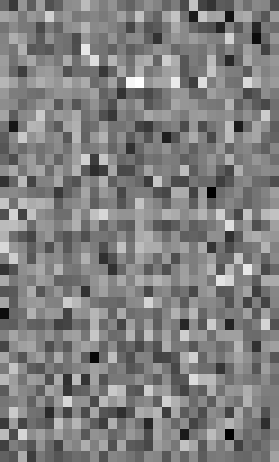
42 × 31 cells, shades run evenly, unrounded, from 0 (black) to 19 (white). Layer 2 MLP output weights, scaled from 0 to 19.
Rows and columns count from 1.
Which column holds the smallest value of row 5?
30
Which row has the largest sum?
8
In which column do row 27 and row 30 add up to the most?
24
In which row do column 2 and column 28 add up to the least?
12
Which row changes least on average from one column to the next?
9
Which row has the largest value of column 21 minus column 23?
41
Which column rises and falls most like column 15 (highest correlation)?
23
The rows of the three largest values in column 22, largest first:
35, 33, 1
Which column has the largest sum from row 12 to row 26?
5
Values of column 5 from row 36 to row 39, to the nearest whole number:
7 11 8 7
